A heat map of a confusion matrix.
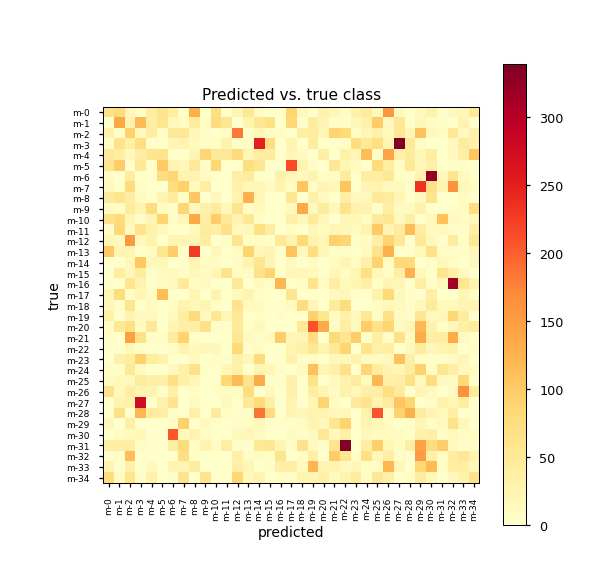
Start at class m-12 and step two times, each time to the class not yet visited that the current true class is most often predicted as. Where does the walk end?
m-29
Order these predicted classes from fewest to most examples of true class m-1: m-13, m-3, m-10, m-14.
m-13, m-14, m-10, m-3
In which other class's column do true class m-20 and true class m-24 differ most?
m-19
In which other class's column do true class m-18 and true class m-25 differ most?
m-14
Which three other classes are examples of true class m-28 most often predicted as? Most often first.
m-25, m-14, m-3
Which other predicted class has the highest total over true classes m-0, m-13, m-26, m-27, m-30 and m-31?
m-6
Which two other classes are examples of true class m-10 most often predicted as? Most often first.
m-8, m-31
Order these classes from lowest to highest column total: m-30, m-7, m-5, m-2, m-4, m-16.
m-16, m-4, m-5, m-7, m-30, m-2
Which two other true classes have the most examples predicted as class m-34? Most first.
m-4, m-9
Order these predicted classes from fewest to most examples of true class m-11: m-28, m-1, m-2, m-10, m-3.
m-2, m-10, m-3, m-1, m-28
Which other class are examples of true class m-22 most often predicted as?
m-12
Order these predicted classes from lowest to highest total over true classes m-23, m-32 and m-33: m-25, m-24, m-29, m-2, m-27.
m-25, m-24, m-27, m-2, m-29
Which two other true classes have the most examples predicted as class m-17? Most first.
m-5, m-13
